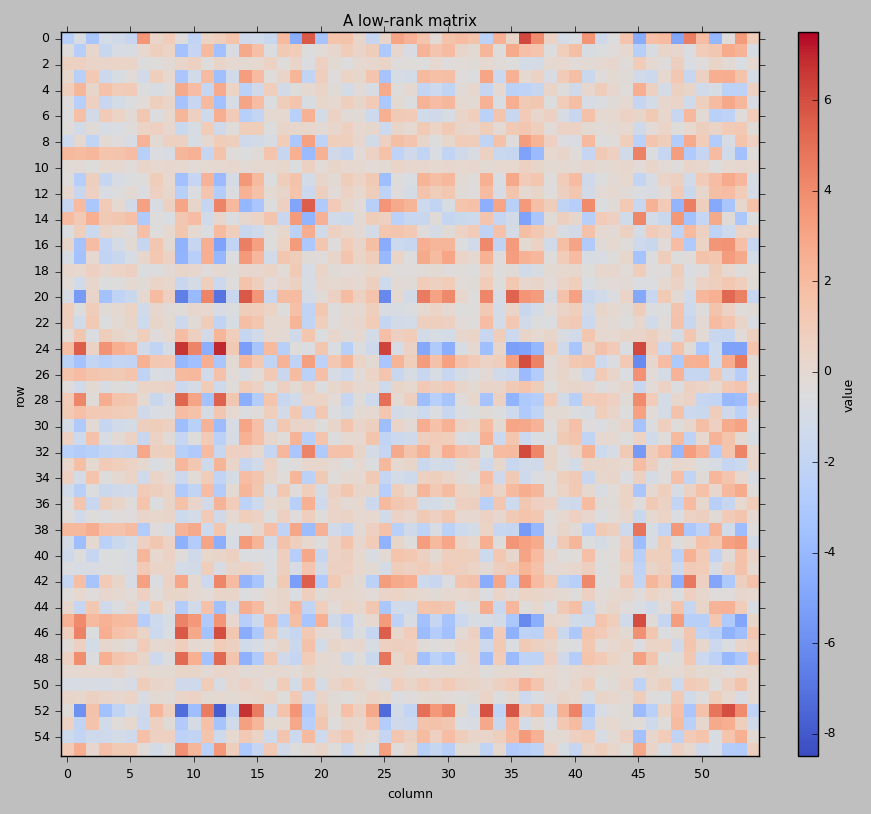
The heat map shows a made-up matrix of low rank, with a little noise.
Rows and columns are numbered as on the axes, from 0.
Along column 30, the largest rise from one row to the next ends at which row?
25
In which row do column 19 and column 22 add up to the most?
0
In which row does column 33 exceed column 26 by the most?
52
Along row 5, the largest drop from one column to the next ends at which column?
12
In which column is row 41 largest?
36
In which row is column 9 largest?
24
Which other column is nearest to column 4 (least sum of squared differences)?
16
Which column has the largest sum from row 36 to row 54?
19
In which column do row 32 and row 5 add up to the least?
45
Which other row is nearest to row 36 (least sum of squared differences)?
6
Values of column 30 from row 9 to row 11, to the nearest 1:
-2 0 2
